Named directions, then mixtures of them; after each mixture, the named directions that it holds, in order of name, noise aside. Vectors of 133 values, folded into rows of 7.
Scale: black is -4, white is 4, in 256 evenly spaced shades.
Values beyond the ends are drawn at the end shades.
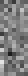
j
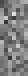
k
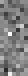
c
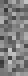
j, k.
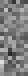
j, k.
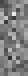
k.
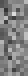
k.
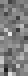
c, j.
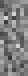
j, k.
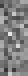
c, k.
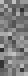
c, j.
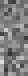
c, j.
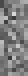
k.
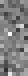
c.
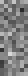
c, j.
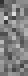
j, k.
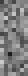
j, k.
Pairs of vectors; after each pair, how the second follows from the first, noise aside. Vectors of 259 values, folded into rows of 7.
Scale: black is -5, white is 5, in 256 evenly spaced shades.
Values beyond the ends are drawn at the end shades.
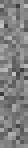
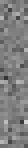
reversed, partly zeroed.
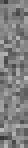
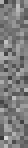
sign-scrambled.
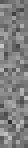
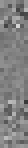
reversed, negated, partly zeroed.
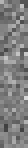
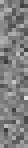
sign-scrambled.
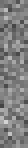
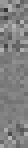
negated, partly zeroed.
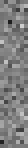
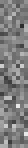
wrapped around, negated.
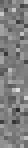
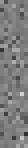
reversed, negated, partly zeroed.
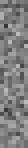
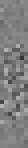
reversed, negated, partly zeroed.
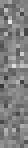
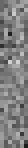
wrapped around, negated.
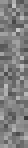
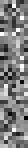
scaled up.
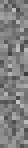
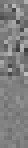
negated, partly zeroed.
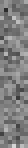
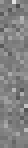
reversed, partly zeroed.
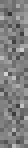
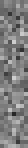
sign-scrambled.
